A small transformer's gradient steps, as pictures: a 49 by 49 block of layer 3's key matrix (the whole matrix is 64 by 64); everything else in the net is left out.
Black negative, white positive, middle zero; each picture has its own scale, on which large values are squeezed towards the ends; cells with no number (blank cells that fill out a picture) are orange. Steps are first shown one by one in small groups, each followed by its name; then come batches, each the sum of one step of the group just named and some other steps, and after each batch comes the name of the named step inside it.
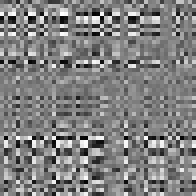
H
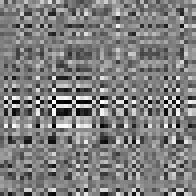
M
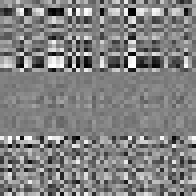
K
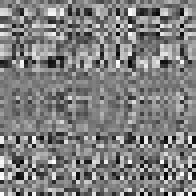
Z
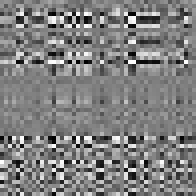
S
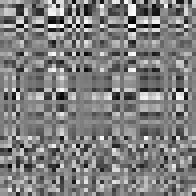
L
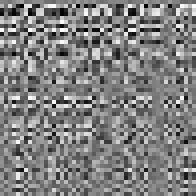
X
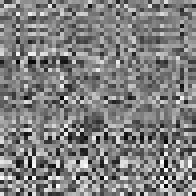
Z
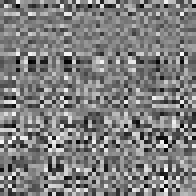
L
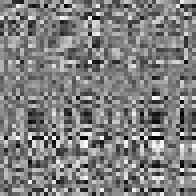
H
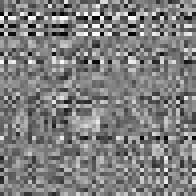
M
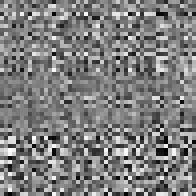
Z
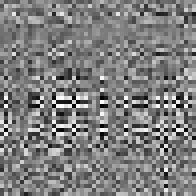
M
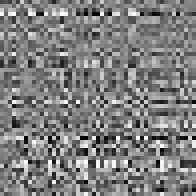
H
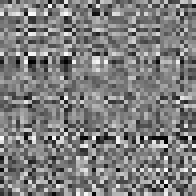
H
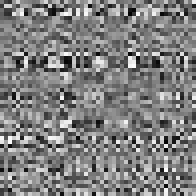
K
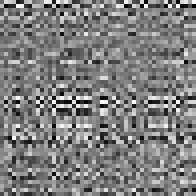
M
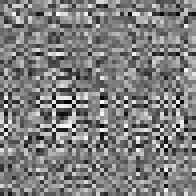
M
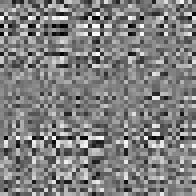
H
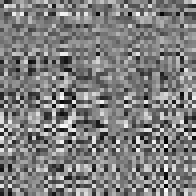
M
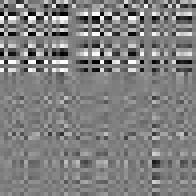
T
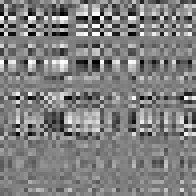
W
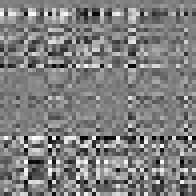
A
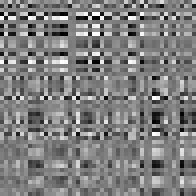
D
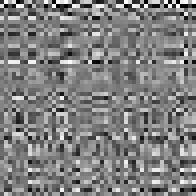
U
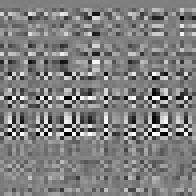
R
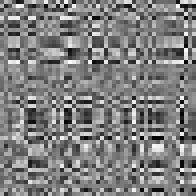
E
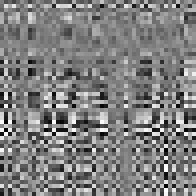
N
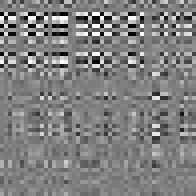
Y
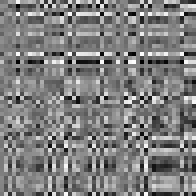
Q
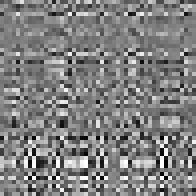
Q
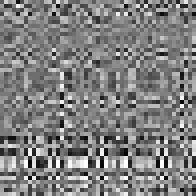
U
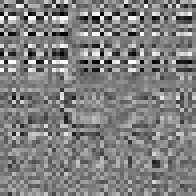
T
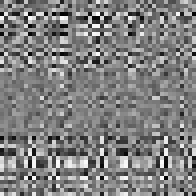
Y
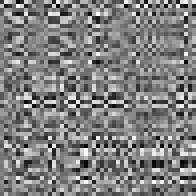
U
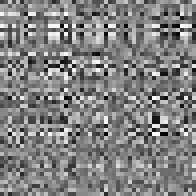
R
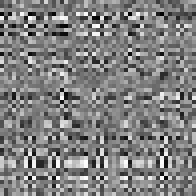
Y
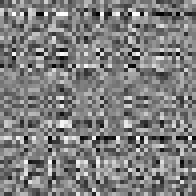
A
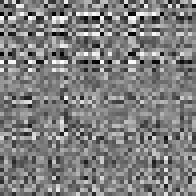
T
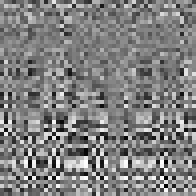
N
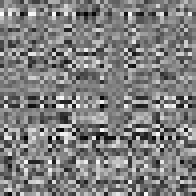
A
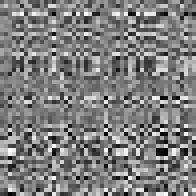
R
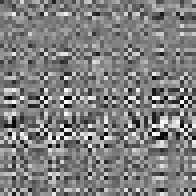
R
